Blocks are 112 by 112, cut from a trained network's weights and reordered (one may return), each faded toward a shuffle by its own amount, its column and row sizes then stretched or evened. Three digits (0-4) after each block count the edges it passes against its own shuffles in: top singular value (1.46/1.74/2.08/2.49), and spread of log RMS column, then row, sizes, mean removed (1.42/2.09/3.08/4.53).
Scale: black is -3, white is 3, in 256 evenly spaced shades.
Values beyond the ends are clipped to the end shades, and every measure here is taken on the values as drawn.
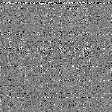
1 2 3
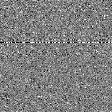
3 0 2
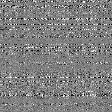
2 0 4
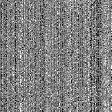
4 3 0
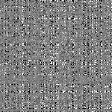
3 3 3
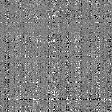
2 3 3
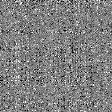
1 1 2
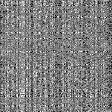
4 0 3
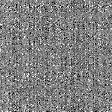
2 0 2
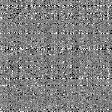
3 1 3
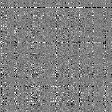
2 3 3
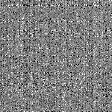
2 0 2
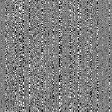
3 4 0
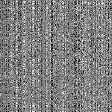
4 3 2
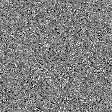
0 0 1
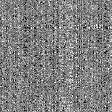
3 1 2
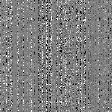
2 4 1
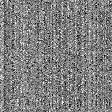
3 1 0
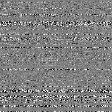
0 1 4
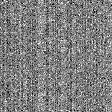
3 0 1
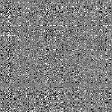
3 3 3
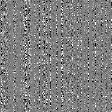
0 4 1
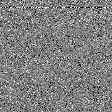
1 0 1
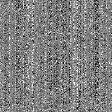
3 3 1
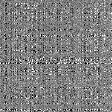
3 2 3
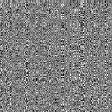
4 3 1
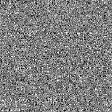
1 0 2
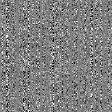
0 4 1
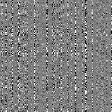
3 4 2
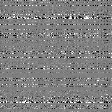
2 1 4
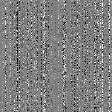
2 4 0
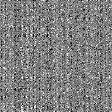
3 2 2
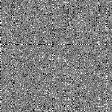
2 2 1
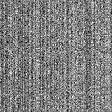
4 0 1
